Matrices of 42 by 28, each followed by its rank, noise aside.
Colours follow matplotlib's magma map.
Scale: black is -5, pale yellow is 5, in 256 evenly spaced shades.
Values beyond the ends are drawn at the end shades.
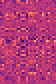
four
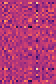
three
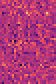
six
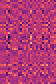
three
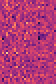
six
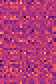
six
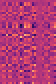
two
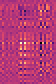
two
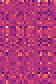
three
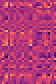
three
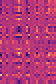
two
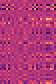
two
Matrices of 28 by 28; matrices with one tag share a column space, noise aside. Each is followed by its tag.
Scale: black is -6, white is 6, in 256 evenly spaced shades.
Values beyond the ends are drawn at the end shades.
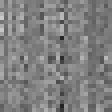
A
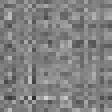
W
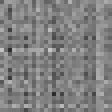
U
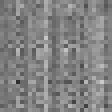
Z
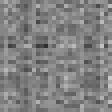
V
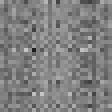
U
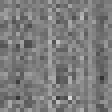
W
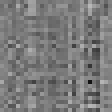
Z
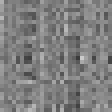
A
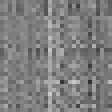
Z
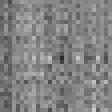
A
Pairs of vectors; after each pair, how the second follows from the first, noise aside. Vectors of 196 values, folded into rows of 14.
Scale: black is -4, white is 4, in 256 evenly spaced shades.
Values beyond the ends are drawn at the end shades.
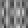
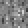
partly zeroed.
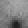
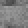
wrapped around, shrunk.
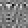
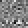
reversed.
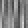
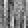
reversed.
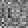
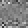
partly zeroed.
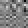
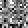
wrapped around, negated, scaled up.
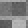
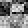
wrapped around, negated, scaled up.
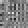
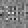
partly zeroed.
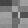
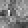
reversed.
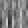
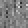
reversed, negated, partly zeroed.
